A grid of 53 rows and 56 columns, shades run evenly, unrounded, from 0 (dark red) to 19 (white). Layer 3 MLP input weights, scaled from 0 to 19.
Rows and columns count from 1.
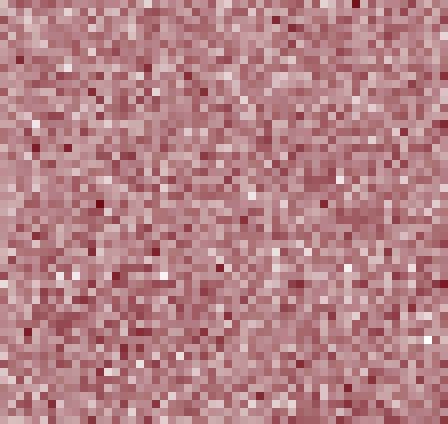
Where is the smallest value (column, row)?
13, 26
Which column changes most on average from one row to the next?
28
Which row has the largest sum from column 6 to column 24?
9
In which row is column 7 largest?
12
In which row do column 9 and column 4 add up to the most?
2
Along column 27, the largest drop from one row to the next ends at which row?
47
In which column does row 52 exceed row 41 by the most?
17
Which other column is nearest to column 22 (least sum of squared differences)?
11
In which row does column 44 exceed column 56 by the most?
36
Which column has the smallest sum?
16
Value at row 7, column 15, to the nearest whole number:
5
